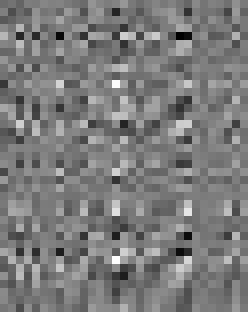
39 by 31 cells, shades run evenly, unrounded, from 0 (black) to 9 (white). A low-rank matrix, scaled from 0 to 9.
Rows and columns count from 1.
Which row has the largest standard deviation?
5
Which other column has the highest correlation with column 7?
27
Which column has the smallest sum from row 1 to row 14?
24
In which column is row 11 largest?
15
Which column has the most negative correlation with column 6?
10
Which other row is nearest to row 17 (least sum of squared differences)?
36
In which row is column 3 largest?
16
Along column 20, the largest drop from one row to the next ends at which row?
6
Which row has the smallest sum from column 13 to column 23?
35
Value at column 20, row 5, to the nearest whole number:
7
